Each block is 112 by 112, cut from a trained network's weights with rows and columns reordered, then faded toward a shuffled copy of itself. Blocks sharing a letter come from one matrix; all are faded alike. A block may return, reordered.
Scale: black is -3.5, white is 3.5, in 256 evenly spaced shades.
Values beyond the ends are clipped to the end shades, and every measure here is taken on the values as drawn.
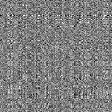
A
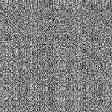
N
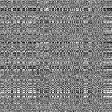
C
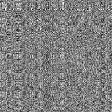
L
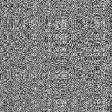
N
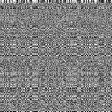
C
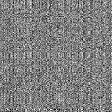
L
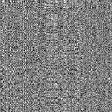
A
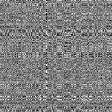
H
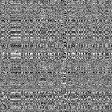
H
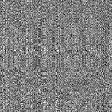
L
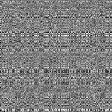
H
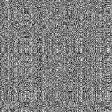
L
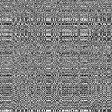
C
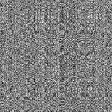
N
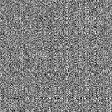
L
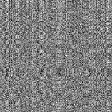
N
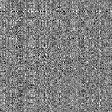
A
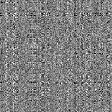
A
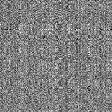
L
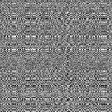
C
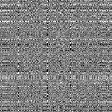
H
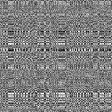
C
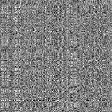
A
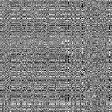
H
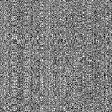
A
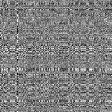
H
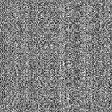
L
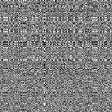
H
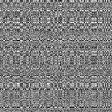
C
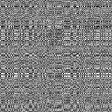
C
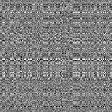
H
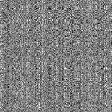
A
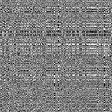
H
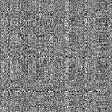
A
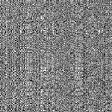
A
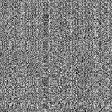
L
